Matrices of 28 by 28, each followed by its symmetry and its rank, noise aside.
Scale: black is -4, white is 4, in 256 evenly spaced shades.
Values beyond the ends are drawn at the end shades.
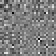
symmetric, rank four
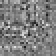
antisymmetric, rank four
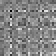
symmetric, rank two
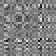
symmetric, rank two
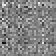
no symmetry, rank four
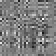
no symmetry, rank three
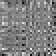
no symmetry, rank two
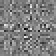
no symmetry, rank four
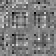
symmetric, rank three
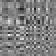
antisymmetric, rank two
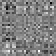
no symmetry, rank four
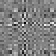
antisymmetric, rank two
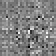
no symmetry, rank four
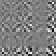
antisymmetric, rank two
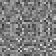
no symmetry, rank four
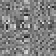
no symmetry, rank four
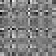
antisymmetric, rank two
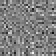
antisymmetric, rank four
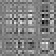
no symmetry, rank two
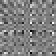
no symmetry, rank two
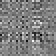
no symmetry, rank two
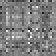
no symmetry, rank three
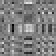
no symmetry, rank two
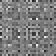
symmetric, rank three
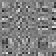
no symmetry, rank three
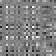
no symmetry, rank two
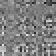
antisymmetric, rank four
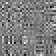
no symmetry, rank four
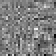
no symmetry, rank four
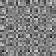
antisymmetric, rank two
